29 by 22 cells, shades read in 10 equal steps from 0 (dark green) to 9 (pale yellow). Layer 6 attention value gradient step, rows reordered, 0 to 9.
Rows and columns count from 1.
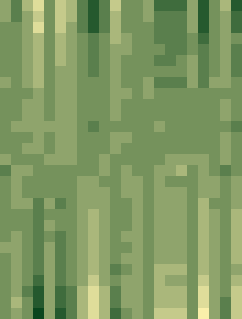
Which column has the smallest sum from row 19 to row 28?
4
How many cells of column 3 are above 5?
1
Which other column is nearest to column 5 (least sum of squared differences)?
13
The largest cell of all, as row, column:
29, 19
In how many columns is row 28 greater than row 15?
12
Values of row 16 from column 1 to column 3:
3 5 5
